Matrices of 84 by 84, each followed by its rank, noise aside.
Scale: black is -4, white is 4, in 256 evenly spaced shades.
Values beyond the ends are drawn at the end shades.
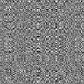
four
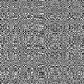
five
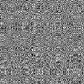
eight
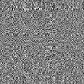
eight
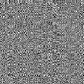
six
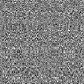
seven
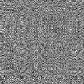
seven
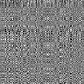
four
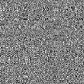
eight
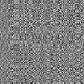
four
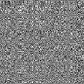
eight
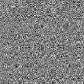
eight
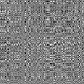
four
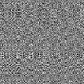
six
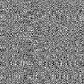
seven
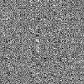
eight
